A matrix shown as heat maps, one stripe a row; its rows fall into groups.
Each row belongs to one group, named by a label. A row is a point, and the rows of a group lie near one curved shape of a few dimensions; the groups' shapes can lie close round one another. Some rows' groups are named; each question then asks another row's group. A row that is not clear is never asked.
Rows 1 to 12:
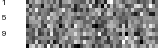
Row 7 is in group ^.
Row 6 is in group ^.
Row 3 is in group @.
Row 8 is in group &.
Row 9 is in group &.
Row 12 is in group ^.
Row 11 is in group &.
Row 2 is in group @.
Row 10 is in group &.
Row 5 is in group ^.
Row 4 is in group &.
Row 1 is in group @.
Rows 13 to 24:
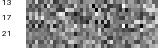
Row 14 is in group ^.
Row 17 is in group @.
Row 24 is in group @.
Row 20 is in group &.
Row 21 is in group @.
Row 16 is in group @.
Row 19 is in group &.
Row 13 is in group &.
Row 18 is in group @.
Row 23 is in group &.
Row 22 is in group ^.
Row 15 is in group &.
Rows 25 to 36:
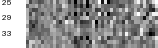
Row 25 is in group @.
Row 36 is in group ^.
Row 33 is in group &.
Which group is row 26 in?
@
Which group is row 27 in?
&
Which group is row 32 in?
&
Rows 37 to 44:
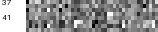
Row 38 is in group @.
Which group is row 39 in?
^
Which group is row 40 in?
@
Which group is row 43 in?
^
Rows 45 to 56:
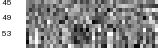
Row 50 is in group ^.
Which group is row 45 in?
@
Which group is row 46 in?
&
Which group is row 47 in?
&
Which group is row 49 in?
@
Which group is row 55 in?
^
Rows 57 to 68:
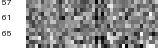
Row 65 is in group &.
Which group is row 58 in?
@
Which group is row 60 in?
@
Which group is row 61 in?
^
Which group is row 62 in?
&
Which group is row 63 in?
&
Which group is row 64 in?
^
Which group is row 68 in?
&
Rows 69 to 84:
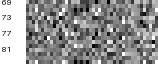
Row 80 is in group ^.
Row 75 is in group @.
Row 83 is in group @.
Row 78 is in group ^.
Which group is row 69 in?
&
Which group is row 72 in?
@
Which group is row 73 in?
^
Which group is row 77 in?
&
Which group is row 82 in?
^
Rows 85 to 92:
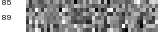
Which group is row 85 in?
@
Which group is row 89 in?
@
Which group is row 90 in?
@
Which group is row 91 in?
&
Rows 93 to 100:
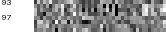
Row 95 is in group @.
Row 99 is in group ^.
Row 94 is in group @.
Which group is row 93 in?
@
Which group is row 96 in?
&
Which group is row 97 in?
&
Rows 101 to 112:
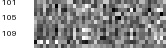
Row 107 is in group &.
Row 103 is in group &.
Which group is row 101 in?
@
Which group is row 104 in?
&
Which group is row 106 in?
@
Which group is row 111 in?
^
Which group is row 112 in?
&
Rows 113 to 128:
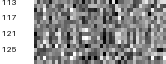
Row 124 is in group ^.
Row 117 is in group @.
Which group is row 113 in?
@
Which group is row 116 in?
&
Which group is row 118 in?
@
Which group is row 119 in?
^
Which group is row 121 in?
^
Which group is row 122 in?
^
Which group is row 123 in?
^
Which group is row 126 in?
&
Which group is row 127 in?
@
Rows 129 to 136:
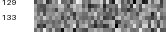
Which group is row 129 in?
&
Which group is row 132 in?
@
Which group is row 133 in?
@
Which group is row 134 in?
^
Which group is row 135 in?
&
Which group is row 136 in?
@
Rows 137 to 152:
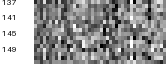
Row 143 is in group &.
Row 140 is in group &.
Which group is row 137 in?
&
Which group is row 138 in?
&
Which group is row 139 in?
&
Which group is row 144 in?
&
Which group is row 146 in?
&
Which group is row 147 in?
&
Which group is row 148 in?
^
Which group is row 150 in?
&
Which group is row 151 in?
&
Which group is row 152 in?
&
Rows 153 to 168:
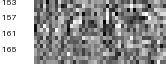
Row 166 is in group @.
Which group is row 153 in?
&
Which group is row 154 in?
&
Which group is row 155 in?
&
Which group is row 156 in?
@
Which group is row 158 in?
&
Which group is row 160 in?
^
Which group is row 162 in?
&
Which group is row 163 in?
@
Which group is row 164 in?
&
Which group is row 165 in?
@
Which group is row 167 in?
&
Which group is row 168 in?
@
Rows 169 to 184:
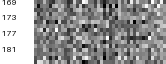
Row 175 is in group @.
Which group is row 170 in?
@
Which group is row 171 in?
&
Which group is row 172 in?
@
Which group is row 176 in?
^
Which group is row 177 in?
^
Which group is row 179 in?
^
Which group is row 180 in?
@
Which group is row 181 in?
^
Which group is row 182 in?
&
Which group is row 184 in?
^
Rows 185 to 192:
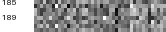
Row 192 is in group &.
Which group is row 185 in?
&
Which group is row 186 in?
^
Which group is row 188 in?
&
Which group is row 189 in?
@
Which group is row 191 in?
^
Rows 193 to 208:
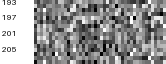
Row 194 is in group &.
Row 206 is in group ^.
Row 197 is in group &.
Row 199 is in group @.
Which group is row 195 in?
@
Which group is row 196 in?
&
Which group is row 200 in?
@
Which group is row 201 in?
^
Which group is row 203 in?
^
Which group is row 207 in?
&
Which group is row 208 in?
@
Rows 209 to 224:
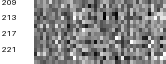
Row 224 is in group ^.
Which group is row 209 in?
@
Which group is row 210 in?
@
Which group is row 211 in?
^
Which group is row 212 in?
&
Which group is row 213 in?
&
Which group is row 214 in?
^
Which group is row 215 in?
^
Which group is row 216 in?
^
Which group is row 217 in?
&
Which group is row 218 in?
&
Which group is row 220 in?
&
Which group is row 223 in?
&
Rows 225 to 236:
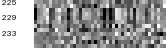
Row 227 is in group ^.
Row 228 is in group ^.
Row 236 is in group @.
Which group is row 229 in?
^
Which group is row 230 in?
^
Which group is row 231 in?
@
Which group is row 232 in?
^
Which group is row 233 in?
&
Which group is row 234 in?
^
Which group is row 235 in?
@
